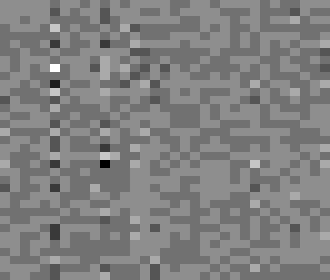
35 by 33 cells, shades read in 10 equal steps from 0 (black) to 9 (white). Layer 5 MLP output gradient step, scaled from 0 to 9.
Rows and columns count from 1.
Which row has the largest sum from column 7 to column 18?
20
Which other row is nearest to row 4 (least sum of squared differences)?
14
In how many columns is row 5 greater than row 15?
8
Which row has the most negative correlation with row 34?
33
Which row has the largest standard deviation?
21
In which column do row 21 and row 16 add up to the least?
11
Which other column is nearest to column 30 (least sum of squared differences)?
27
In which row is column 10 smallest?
9
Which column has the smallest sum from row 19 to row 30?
6
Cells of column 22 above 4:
22
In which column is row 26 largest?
26
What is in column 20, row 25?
4
